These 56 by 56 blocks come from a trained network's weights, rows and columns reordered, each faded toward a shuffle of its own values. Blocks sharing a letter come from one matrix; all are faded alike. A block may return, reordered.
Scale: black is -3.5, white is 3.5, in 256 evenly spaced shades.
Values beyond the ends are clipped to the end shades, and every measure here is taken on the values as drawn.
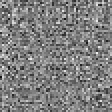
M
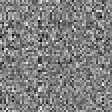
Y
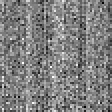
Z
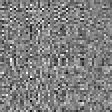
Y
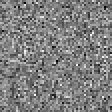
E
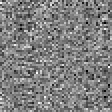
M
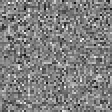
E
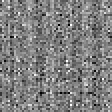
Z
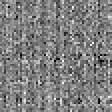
Z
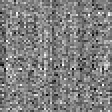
Z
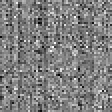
Z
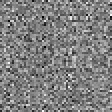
Y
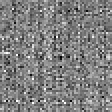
Z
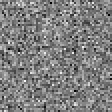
E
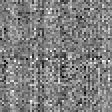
Z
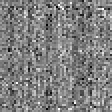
Z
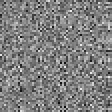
Y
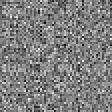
Y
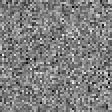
E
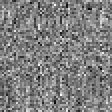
Y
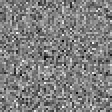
E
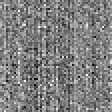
Z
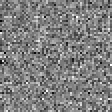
E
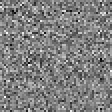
E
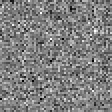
E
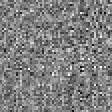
Y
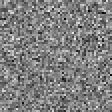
E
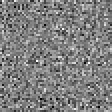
E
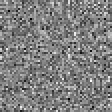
E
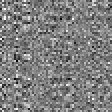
Y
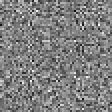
M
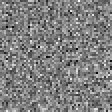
E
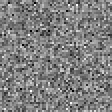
E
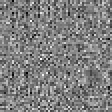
M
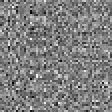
Y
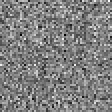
E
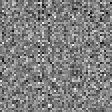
Y
